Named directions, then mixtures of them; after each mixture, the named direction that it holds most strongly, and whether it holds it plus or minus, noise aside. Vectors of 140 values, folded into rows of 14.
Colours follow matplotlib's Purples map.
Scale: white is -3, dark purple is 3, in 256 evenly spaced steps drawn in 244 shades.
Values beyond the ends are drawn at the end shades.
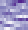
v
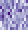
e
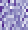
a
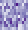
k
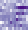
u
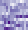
v, minus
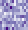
a, minus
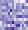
v, minus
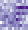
u, plus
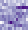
u, plus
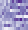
v, plus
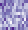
k, minus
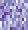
e, plus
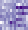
u, plus
